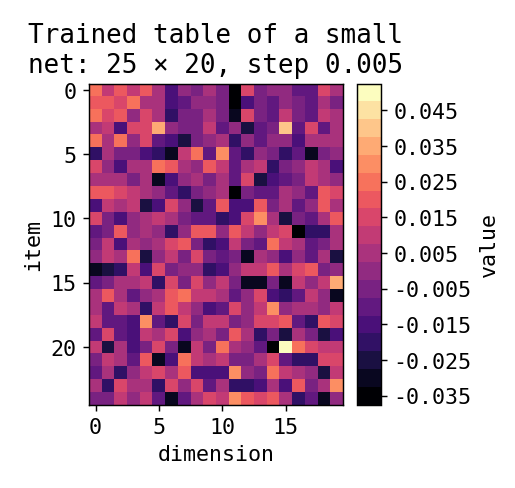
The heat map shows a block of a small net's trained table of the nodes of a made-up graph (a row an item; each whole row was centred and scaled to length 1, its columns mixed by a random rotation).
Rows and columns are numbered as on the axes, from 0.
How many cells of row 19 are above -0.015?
14
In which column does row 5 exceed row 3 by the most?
10
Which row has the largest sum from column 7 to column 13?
24
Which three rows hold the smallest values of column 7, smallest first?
20, 4, 8
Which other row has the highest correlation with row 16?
6
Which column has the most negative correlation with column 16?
9
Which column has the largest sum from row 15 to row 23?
19
